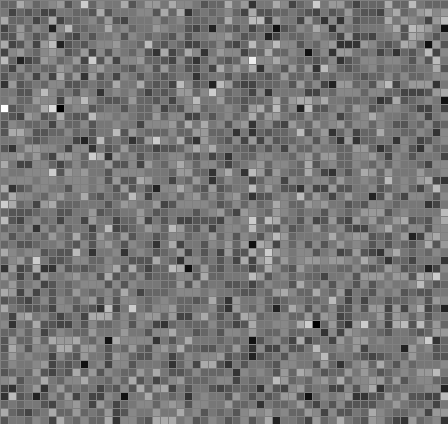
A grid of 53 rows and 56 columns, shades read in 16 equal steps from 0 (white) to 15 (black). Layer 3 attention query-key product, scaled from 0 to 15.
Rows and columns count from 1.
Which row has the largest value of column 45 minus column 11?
1
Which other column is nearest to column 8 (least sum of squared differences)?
21
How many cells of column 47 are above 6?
42
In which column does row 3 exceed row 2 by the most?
54
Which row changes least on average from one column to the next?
27
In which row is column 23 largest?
33
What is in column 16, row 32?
12
